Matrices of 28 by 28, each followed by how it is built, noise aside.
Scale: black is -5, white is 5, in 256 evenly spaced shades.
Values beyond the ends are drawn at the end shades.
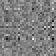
low rank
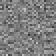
blocks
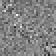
block diagonal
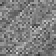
Hankel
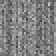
blocks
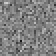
noise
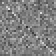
diagonal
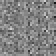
repeating rows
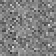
repeating rows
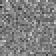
noise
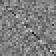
diagonal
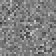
block diagonal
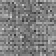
blocks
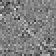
block diagonal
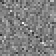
diagonal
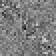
block diagonal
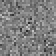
block diagonal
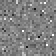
sparse
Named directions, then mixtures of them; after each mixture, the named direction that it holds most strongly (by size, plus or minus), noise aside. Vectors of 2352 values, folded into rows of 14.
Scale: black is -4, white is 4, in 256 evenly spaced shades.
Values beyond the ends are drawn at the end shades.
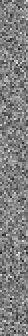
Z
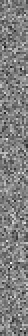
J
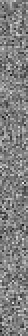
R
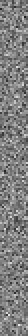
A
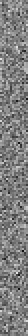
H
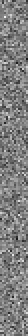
Z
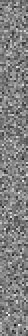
A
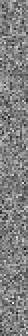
R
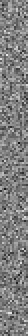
H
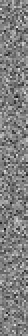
A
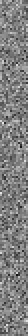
H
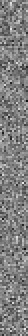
R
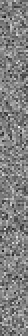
R
